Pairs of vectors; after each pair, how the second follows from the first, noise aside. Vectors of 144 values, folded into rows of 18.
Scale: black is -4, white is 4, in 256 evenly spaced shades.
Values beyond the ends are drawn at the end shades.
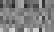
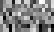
reversed, scaled up.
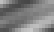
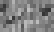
wrapped around, negated, partly zeroed.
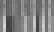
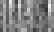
reversed.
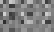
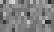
partly zeroed.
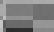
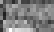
negated.
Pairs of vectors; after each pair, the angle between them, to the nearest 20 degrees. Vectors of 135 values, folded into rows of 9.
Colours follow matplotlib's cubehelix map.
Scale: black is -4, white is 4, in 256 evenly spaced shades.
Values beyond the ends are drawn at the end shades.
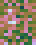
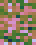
40 degrees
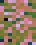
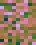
40 degrees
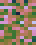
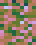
40 degrees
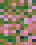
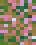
40 degrees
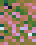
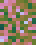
120 degrees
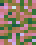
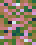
120 degrees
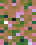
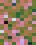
160 degrees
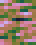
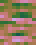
120 degrees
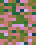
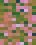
20 degrees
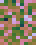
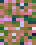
140 degrees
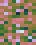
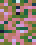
40 degrees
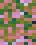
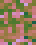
20 degrees
